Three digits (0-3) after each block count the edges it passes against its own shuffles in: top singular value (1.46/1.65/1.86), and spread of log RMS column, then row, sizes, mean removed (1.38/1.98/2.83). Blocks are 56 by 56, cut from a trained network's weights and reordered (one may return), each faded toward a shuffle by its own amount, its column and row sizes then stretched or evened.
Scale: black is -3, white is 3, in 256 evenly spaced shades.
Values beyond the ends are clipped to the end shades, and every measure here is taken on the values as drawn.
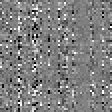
0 3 1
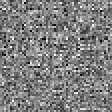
2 1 1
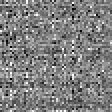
0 2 0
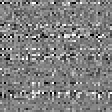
3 1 3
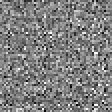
1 2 1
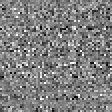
0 0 3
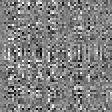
3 3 2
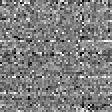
1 1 2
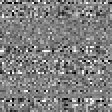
2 0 3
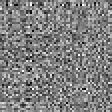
3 1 1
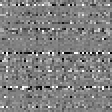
1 0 3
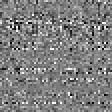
2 1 3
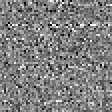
0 0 2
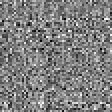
3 0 2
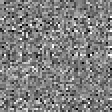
3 1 2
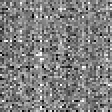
1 1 2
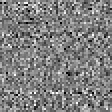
2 0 2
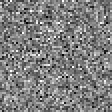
0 0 1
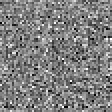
1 0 1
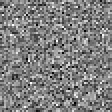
1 1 0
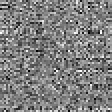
2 1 2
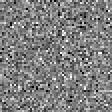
0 0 1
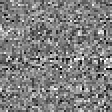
2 1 2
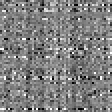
3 0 3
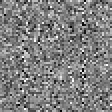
0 2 0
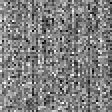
2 1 1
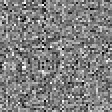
1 1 1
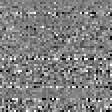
0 1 3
